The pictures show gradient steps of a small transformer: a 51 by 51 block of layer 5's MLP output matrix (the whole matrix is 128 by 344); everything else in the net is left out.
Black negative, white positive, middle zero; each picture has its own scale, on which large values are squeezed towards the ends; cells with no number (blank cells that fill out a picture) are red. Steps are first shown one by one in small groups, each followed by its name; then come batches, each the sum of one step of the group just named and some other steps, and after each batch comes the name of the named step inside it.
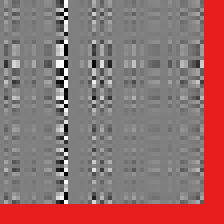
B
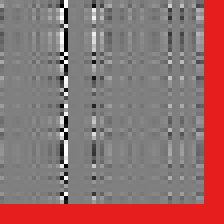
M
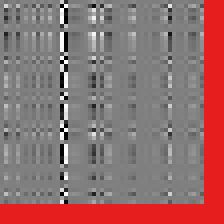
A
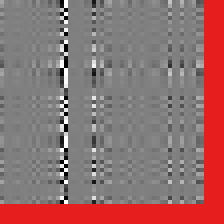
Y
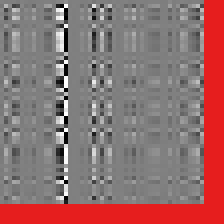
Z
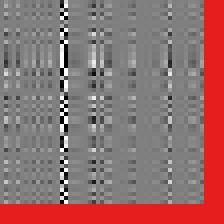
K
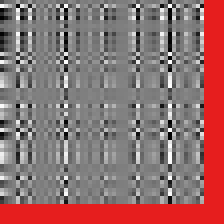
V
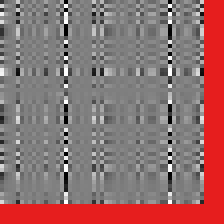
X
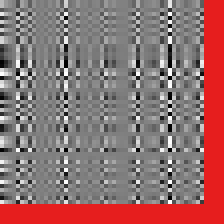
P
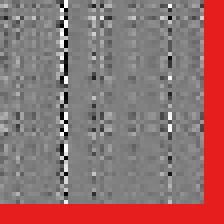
A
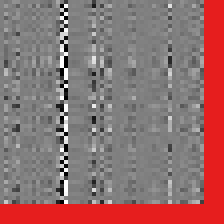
K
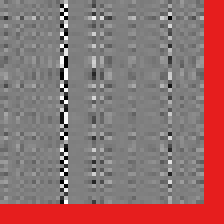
Y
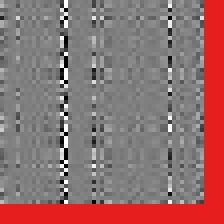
Y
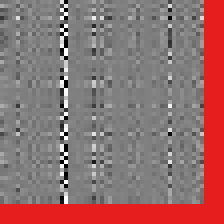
V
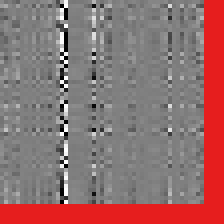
M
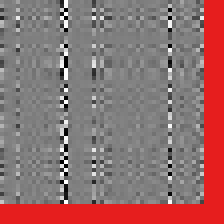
Y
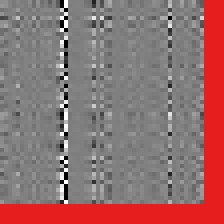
Y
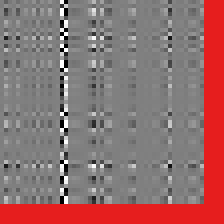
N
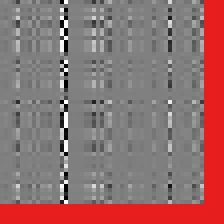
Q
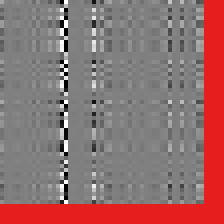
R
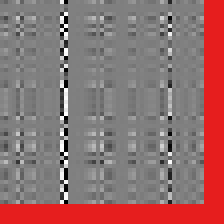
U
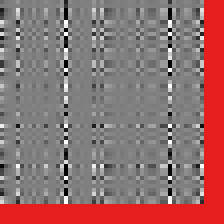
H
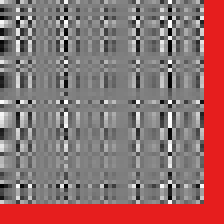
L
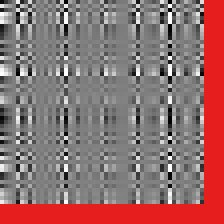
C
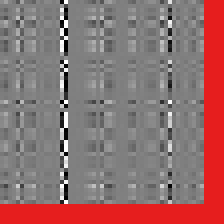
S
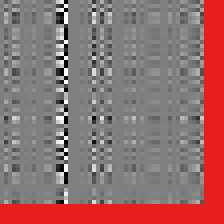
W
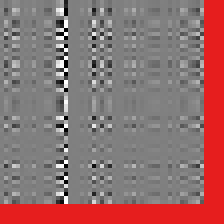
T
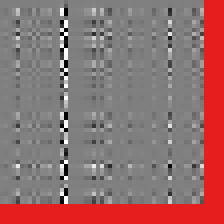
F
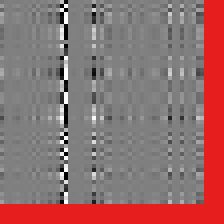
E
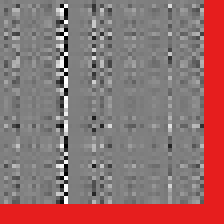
T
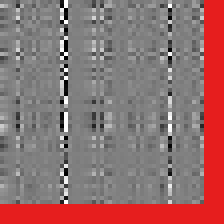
Q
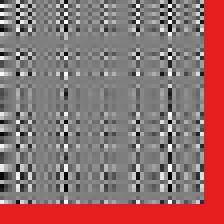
C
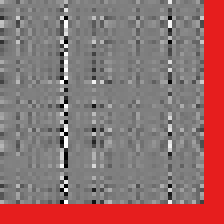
L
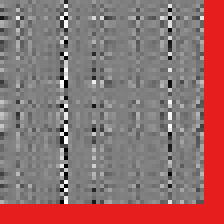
L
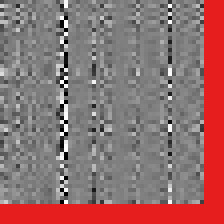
C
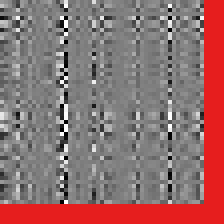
L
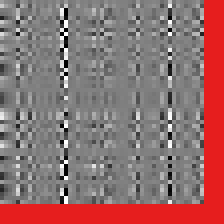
F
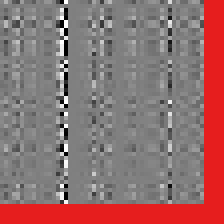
S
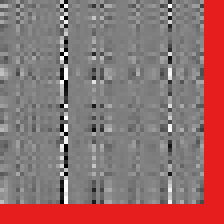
C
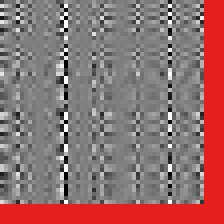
C
